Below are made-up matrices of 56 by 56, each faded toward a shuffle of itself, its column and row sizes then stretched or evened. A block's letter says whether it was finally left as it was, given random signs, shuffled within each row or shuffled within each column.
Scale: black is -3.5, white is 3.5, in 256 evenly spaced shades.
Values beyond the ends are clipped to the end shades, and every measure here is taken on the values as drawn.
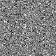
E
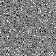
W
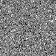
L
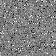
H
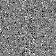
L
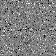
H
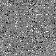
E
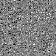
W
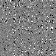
W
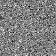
H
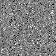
L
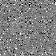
W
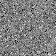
H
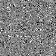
E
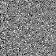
L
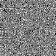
W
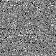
H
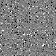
W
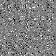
W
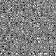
W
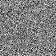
H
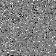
E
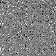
W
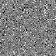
W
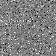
H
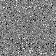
H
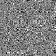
W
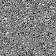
E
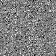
L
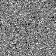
H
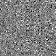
W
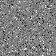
L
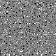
E
